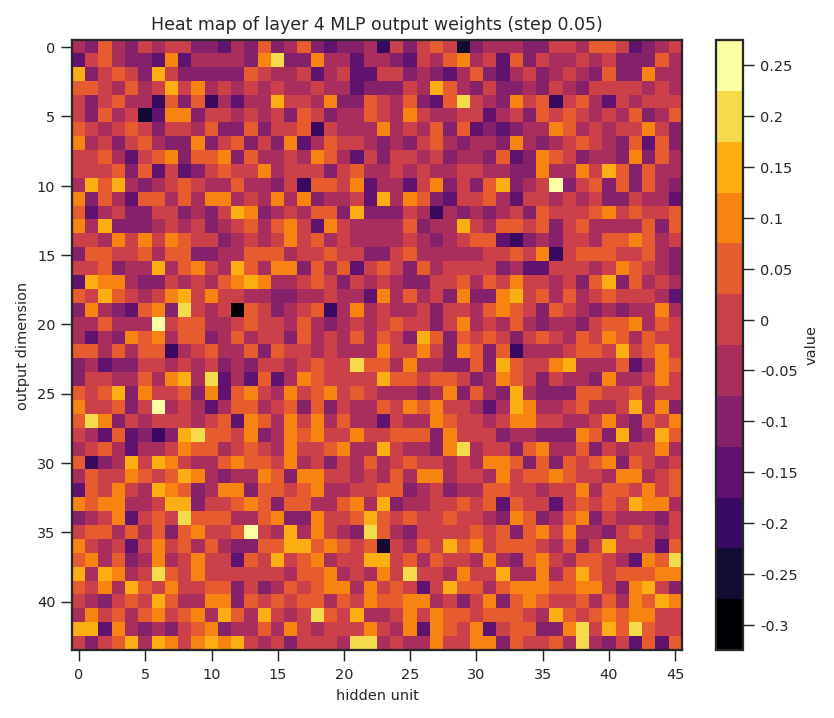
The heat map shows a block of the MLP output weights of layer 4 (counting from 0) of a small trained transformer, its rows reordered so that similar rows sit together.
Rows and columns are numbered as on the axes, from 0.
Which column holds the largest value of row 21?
26
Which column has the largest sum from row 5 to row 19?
2
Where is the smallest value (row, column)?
19, 12
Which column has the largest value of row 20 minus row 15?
6
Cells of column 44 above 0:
15
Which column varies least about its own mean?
24
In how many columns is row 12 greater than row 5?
17
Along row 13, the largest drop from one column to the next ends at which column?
3
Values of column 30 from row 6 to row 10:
-0.15 -0.05 -0.05 0 -0.1
